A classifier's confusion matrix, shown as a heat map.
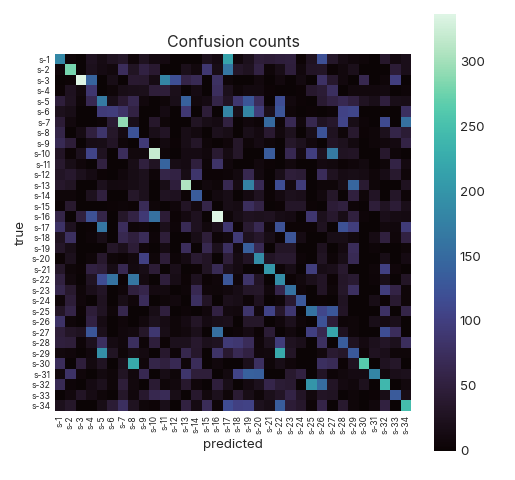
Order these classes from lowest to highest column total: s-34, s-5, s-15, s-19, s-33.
s-15, s-33, s-34, s-5, s-19
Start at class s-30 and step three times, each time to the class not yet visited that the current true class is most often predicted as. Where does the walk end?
s-1
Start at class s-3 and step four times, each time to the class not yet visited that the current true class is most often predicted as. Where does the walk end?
s-27
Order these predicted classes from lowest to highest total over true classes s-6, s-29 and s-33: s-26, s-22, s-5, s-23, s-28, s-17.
s-26, s-23, s-28, s-17, s-5, s-22
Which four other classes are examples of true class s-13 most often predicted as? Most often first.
s-19, s-29, s-22, s-24
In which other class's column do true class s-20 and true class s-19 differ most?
s-9
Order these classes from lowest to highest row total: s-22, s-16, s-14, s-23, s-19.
s-14, s-19, s-23, s-22, s-16
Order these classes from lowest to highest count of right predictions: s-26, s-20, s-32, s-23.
s-26, s-23, s-20, s-32
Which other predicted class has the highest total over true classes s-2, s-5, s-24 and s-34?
s-17
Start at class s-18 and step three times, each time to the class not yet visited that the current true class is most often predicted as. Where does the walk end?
s-25
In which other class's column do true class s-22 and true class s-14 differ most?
s-6
